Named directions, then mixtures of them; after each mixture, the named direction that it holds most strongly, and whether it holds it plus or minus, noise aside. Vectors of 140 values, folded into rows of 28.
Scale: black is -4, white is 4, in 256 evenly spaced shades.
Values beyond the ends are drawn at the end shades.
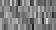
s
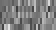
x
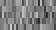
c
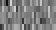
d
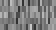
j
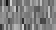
d, plus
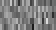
s, plus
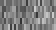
c, minus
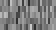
j, plus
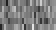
d, plus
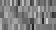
s, plus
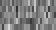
x, plus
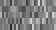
c, minus
